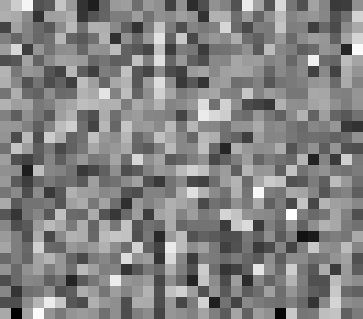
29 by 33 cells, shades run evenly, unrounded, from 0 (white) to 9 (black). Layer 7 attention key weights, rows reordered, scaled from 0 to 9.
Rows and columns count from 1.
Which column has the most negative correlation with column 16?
33
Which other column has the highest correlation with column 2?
26
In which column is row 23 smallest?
16
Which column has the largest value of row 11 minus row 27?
17
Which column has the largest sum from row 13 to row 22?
3
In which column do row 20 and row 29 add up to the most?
2
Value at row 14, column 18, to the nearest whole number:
4
